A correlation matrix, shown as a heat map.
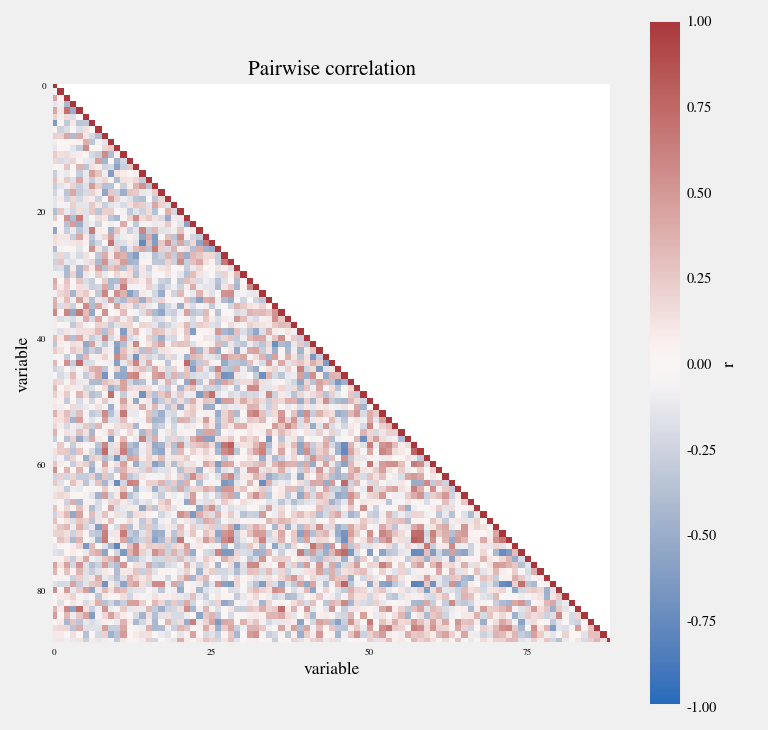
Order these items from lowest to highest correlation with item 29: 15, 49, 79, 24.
15, 49, 24, 79
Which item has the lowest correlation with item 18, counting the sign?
21
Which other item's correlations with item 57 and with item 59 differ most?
46
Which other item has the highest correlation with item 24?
25
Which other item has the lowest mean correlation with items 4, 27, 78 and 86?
79
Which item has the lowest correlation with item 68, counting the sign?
22
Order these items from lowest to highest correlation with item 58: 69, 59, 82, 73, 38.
82, 59, 73, 69, 38
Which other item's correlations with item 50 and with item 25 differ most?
49
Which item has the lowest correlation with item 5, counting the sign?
73
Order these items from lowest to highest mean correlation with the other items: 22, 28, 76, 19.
19, 22, 28, 76
